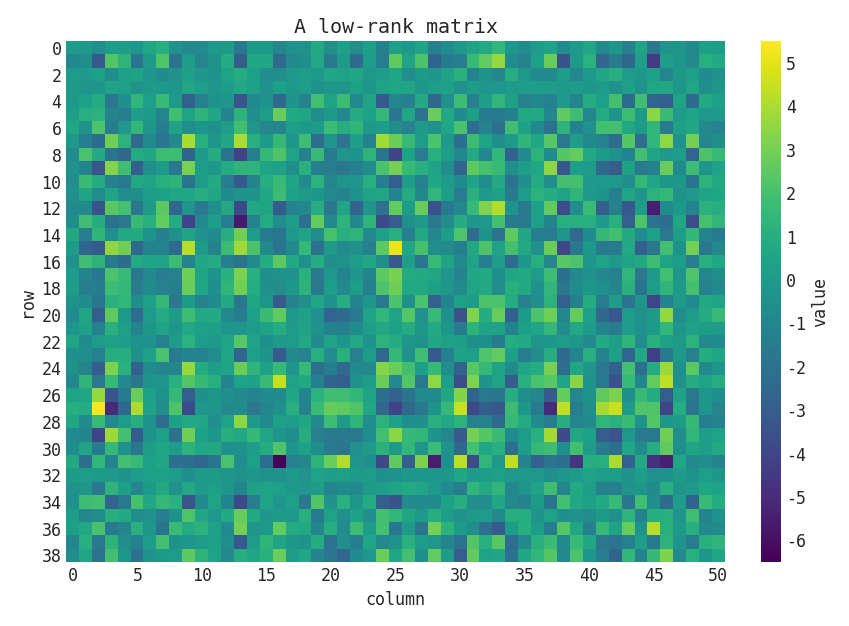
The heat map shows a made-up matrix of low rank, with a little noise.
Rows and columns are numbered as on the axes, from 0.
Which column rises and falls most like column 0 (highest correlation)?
20
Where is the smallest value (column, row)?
16, 31
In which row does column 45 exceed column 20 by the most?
25
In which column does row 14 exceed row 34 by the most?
13
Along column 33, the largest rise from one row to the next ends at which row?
37
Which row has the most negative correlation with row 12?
36
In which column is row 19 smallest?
45
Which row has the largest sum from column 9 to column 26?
7
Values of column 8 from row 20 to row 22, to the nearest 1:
0 0 0
